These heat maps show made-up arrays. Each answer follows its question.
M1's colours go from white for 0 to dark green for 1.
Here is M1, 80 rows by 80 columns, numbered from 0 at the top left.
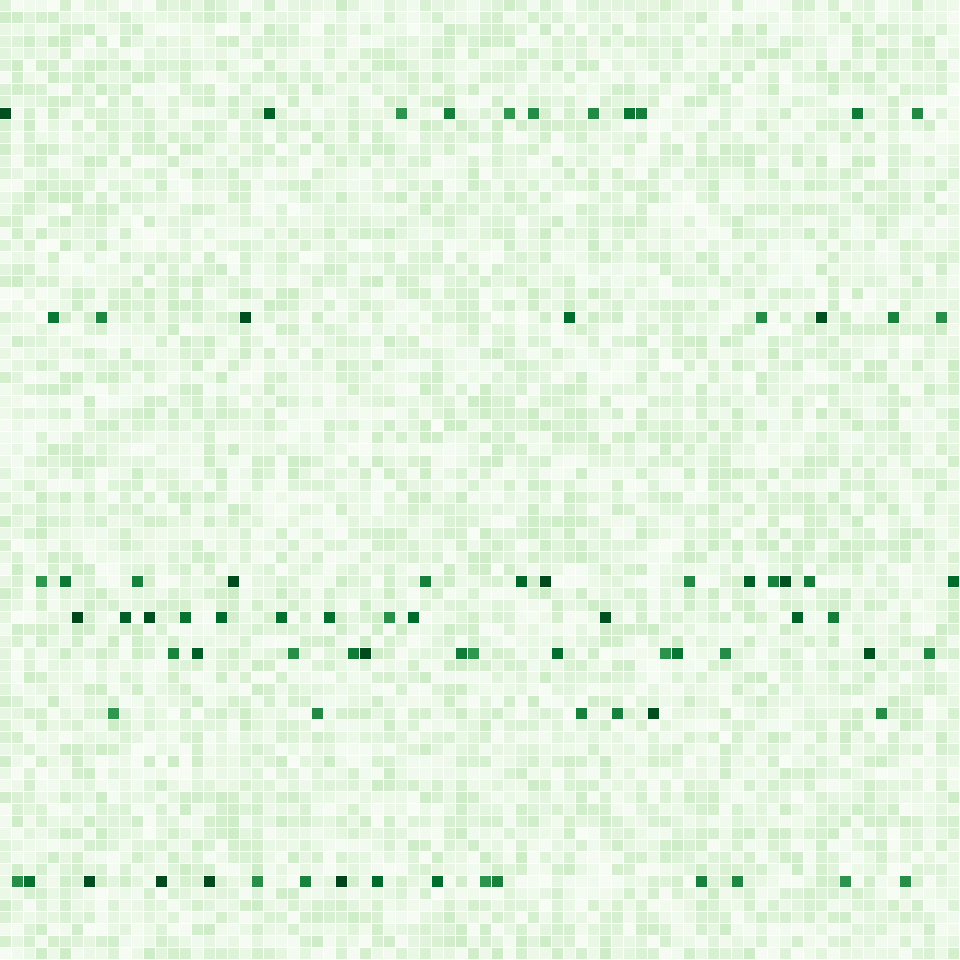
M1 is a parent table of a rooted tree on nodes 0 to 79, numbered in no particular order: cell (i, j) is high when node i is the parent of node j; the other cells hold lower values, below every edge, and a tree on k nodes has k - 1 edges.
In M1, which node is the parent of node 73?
59
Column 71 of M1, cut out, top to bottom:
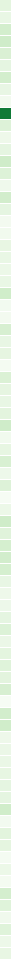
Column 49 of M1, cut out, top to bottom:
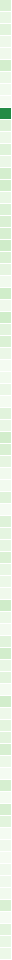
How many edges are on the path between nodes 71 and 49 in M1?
2
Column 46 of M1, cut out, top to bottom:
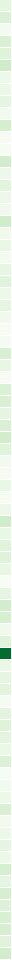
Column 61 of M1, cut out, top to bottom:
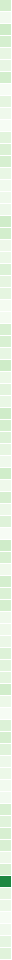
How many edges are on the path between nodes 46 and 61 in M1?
4
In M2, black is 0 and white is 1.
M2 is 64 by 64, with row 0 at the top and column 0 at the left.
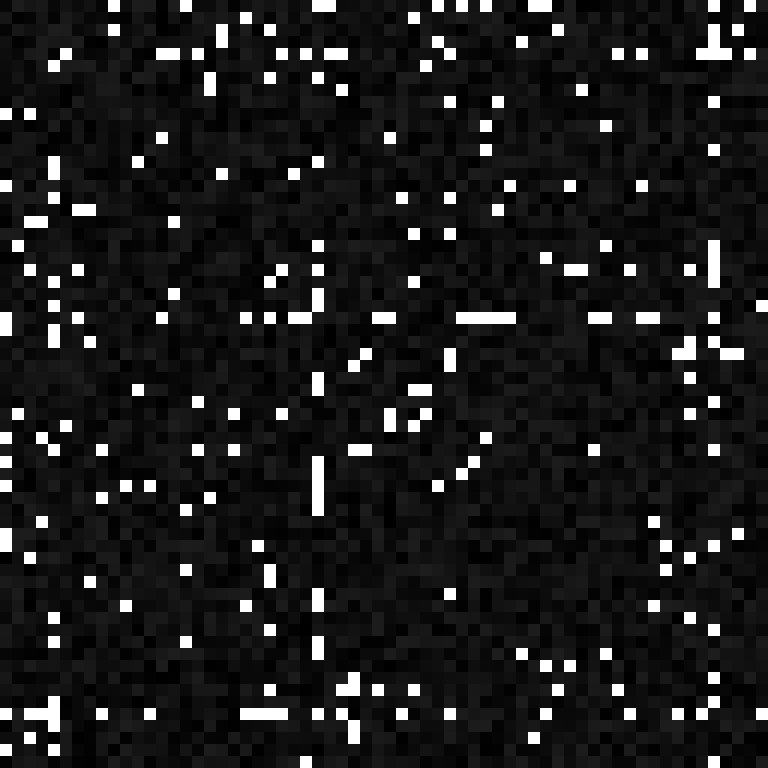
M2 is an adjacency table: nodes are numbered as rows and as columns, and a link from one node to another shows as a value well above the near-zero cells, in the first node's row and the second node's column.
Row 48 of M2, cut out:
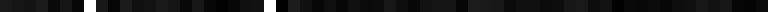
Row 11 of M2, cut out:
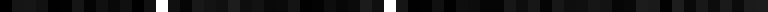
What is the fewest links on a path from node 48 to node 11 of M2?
4
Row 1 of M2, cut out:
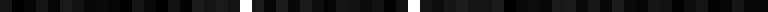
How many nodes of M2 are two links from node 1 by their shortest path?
8
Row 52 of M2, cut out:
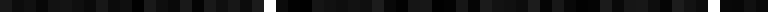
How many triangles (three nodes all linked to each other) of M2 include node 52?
1
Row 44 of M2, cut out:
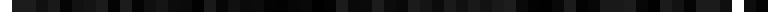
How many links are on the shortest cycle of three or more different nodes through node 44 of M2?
5
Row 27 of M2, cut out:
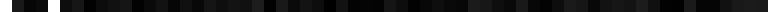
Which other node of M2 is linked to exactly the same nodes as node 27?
node 62
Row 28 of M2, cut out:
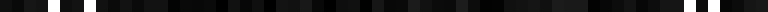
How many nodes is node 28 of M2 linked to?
4
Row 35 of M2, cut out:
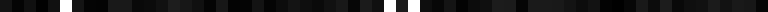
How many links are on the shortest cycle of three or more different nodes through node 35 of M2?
3
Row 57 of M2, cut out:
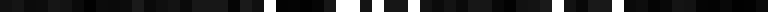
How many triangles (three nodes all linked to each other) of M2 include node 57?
0
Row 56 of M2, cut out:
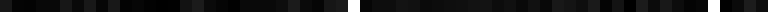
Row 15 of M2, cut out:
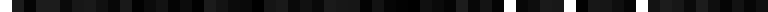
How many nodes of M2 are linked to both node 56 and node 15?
0
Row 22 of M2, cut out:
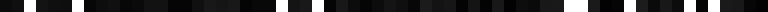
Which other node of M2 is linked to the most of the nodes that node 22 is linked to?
node 59
